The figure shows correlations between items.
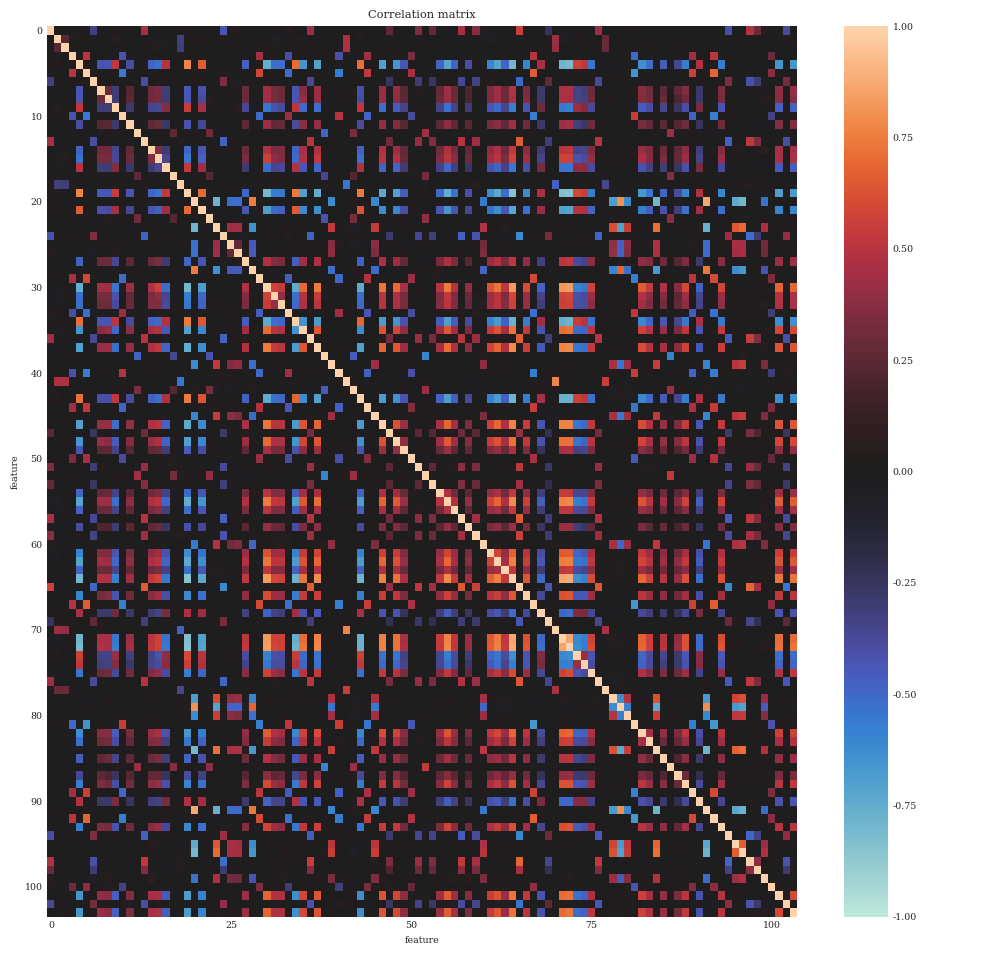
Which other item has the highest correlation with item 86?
52
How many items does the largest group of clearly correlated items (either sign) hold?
45
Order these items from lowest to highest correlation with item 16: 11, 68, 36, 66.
66, 11, 36, 68
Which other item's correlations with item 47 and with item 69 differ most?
65
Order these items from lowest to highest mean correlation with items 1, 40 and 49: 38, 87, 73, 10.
73, 38, 87, 10
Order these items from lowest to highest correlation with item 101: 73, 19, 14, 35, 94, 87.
19, 73, 94, 87, 14, 35
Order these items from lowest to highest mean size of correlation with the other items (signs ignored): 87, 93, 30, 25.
25, 87, 93, 30
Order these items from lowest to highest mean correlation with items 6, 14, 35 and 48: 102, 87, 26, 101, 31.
26, 102, 87, 31, 101
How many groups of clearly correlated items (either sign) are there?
6
